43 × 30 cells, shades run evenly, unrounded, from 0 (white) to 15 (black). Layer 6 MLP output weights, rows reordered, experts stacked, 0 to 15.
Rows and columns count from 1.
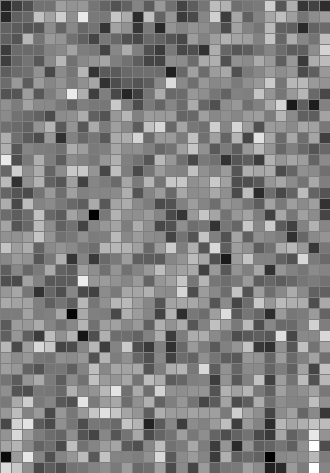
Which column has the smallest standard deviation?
5
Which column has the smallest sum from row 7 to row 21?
25
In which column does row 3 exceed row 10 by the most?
26
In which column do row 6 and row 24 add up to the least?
6
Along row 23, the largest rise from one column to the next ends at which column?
21
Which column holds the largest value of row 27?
4
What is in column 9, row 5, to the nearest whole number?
8
